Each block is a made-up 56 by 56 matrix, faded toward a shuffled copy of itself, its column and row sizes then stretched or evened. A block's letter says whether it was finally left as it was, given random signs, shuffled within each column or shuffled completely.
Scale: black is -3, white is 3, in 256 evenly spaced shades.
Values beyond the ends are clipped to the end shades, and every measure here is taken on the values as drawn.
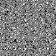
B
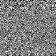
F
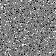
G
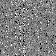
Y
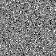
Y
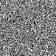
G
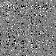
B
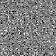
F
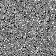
G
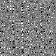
F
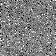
Y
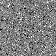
G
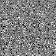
B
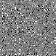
F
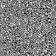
Y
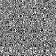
F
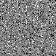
Y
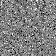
G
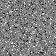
G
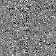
B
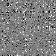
B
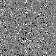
Y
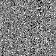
Y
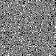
B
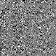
B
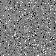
Y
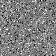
G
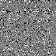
B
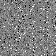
Y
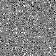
B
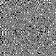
F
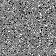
G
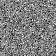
G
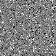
Y
